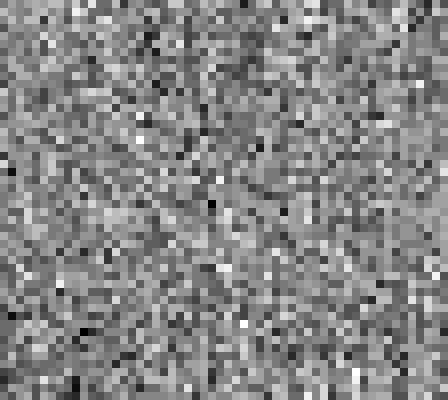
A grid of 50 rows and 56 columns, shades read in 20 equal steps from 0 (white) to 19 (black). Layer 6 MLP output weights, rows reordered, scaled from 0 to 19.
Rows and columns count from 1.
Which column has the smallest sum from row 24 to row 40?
29
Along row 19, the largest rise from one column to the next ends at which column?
33
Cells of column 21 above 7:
29
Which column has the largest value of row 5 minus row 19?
39
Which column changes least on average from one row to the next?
51
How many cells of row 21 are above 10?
14
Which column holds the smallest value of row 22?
56
